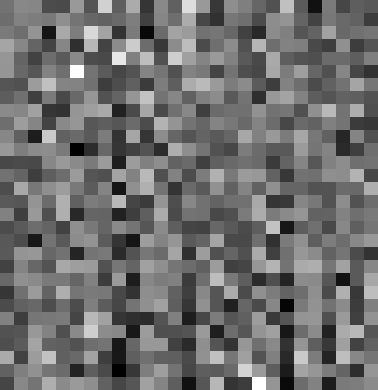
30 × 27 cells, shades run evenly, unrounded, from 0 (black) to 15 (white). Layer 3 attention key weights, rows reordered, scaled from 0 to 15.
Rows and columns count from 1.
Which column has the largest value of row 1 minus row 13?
14
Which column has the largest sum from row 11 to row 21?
22
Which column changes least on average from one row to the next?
23
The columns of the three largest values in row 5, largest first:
9, 13, 11
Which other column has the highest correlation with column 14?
21
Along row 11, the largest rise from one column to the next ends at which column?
4
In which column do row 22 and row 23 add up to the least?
10
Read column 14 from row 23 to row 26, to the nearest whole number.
4 3 2 5
